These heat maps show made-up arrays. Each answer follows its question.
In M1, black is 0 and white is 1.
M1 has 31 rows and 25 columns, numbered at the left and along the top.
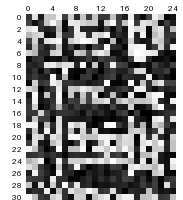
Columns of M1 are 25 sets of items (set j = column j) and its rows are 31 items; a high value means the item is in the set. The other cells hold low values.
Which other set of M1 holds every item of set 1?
5
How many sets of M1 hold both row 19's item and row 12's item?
7
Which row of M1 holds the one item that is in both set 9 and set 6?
8
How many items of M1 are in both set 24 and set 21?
9
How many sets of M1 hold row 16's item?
1
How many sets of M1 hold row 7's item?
2
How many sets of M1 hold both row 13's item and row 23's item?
3
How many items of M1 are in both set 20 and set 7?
3
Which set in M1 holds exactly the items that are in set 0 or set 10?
8
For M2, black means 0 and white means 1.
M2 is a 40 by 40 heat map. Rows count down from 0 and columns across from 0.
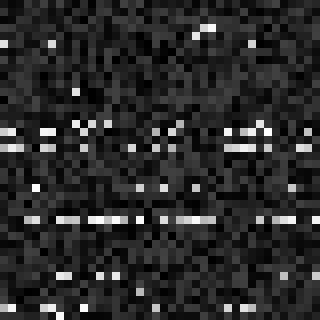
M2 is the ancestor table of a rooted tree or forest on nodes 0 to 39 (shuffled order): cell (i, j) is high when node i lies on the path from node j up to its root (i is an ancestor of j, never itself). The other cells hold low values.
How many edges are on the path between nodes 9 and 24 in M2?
6
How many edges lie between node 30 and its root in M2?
3
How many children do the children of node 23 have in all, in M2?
2
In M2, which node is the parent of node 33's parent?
18
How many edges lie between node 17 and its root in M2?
3
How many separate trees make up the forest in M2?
2
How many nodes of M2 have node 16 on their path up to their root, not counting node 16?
12
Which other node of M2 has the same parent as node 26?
25
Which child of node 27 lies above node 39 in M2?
34
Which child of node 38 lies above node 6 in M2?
5
